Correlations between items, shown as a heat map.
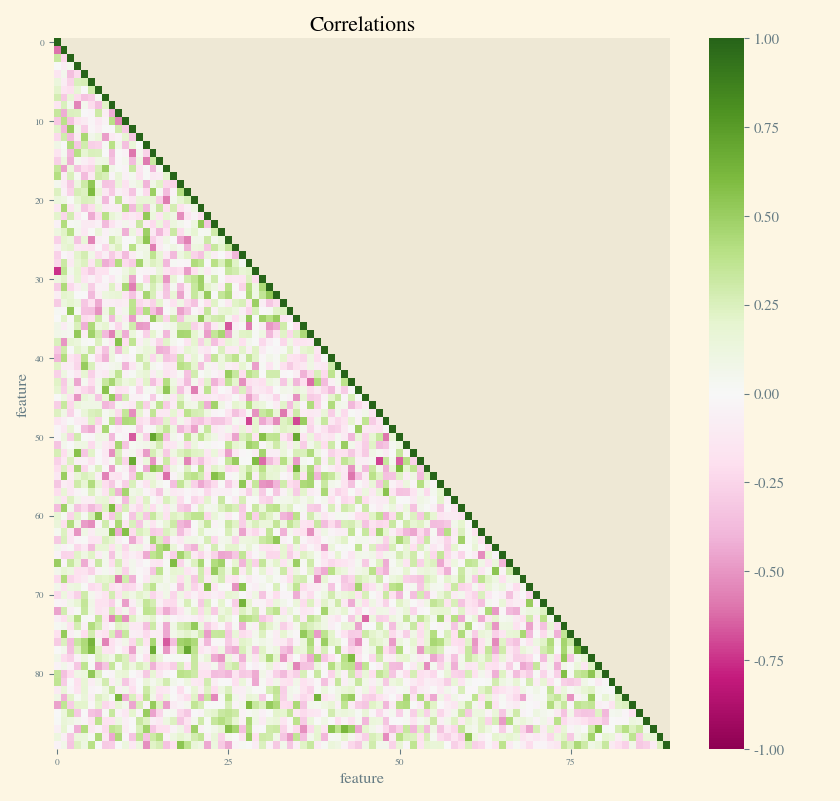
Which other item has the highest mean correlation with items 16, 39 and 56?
48
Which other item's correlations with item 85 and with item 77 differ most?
14
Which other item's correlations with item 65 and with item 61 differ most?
18
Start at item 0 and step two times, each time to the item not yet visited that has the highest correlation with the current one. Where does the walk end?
17
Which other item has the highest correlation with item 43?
78
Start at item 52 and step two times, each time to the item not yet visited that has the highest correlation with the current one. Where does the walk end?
37
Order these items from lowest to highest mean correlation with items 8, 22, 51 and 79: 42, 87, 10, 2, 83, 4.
10, 2, 4, 83, 42, 87
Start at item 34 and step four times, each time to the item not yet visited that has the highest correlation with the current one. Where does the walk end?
29
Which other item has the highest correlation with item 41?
4
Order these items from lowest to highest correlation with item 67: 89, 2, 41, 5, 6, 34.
5, 34, 6, 89, 2, 41
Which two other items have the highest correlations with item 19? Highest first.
77, 5
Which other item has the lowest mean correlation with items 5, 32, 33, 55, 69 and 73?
43
